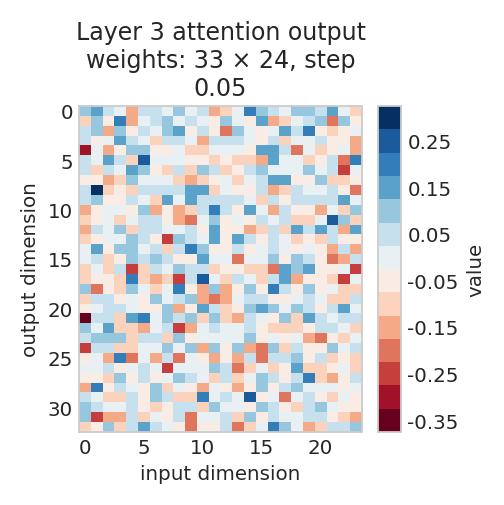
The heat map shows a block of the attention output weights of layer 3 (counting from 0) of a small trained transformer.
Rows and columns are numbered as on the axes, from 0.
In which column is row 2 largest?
19
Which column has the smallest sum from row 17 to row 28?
0
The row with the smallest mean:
25
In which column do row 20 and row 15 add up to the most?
10
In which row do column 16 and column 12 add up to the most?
32
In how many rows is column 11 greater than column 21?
19
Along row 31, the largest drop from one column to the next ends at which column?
1
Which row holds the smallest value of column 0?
21
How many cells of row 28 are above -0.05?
13
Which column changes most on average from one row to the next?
8
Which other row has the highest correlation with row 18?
31
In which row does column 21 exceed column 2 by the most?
11
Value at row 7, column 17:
0.15
